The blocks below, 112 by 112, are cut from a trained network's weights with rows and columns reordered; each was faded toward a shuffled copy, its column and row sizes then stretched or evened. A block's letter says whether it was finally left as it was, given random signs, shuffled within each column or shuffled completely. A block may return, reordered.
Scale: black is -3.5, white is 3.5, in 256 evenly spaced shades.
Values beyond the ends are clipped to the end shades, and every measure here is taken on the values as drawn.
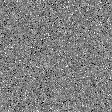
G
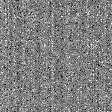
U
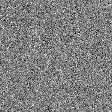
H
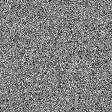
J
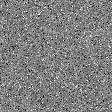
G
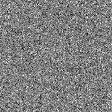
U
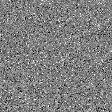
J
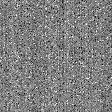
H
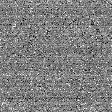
U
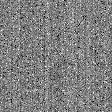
H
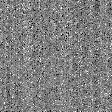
U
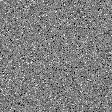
G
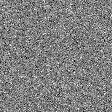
G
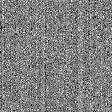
U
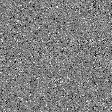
J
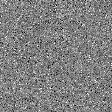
J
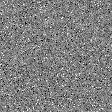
G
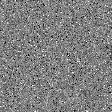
H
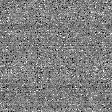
U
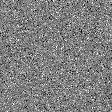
G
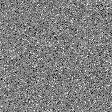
G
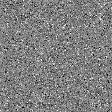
J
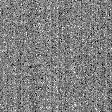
H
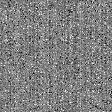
U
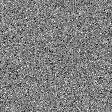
G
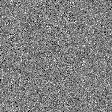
H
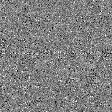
U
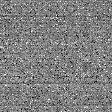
U
